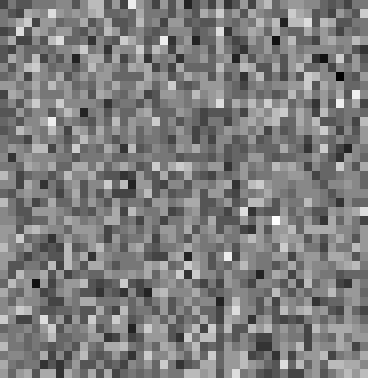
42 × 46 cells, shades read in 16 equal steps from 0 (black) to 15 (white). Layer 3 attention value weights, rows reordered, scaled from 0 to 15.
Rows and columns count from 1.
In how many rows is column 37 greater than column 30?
26
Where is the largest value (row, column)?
25, 35
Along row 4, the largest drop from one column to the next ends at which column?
29
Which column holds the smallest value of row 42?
8
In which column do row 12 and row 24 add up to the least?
40
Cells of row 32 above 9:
4
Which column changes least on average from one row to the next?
44
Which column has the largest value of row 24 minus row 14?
45
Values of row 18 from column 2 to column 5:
3 8 9 8
